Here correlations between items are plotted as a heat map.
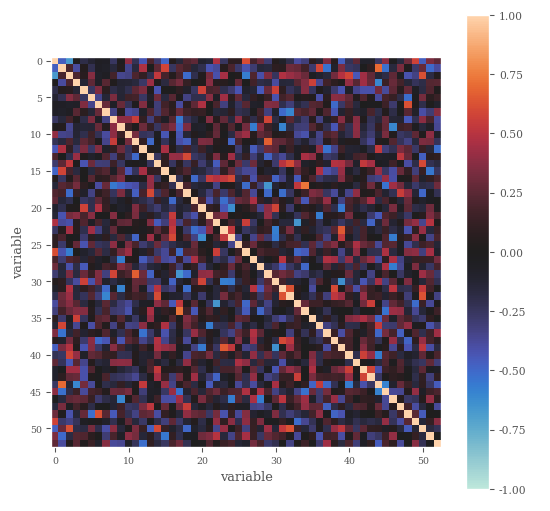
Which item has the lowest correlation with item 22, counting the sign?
33
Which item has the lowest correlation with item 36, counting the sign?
21
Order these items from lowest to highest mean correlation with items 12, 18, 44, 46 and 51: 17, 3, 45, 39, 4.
45, 39, 3, 17, 4
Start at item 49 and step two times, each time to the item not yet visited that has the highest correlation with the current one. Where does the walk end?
26
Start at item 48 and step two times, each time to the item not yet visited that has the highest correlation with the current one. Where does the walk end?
20
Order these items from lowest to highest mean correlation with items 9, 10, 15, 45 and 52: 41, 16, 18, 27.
27, 18, 41, 16
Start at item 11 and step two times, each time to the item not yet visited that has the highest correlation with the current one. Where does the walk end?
8
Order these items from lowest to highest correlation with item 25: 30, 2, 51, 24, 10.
24, 30, 2, 51, 10
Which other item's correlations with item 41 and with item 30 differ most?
4
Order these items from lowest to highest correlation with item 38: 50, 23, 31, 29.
29, 23, 50, 31
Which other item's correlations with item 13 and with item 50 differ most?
18
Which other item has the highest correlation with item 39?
23
